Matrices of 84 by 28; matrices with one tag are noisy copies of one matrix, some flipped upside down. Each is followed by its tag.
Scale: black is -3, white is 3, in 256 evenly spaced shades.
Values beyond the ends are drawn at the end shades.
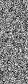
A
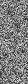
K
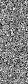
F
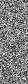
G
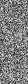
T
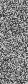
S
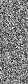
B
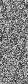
B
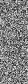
A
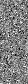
B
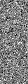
B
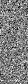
F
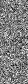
A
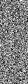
K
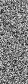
S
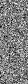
F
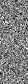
K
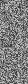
T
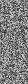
B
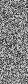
T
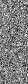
F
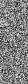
G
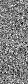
K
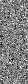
B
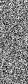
T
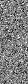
T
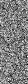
A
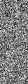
G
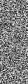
S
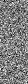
K
